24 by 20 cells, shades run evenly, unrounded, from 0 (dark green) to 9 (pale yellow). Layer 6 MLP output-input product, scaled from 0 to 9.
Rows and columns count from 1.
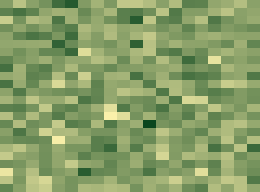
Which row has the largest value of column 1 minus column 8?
22
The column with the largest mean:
18
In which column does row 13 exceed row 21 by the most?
15
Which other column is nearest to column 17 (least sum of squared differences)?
8
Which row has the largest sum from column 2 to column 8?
24
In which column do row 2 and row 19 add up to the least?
11
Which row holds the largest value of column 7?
7
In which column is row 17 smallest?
2
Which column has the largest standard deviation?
5
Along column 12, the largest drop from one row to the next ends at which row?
16
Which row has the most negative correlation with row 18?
6
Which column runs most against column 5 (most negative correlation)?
12
